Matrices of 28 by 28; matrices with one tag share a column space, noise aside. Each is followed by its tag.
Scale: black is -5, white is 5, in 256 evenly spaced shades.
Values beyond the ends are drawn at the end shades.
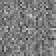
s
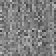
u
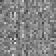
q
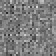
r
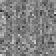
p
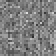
q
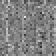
r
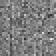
s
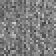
q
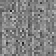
u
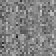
p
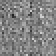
s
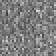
p
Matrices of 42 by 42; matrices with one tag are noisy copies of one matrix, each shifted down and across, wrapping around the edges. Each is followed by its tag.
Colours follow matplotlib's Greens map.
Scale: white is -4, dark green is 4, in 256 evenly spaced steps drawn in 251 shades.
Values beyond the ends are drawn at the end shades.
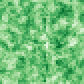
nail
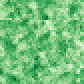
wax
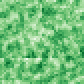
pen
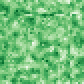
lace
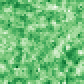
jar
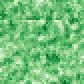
pen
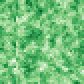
nail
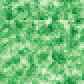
pen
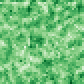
pen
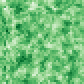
nail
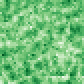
pen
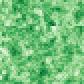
wax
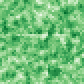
pen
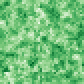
wax
